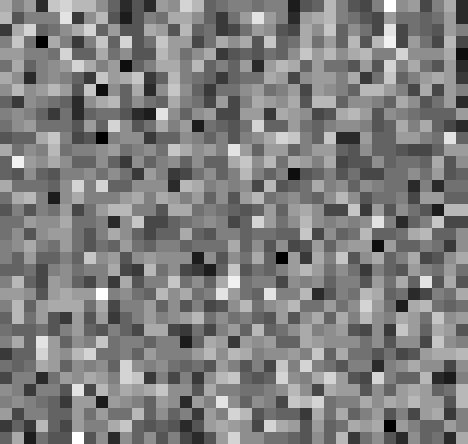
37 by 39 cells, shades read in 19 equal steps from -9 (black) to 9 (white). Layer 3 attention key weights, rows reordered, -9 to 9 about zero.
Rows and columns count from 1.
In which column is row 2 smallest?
11
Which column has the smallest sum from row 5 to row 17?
39
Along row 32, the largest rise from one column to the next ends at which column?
32
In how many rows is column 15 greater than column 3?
21
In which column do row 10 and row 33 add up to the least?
27
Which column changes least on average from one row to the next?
6
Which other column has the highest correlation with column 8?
3
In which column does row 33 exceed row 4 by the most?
7
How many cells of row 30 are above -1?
26
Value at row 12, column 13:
-5
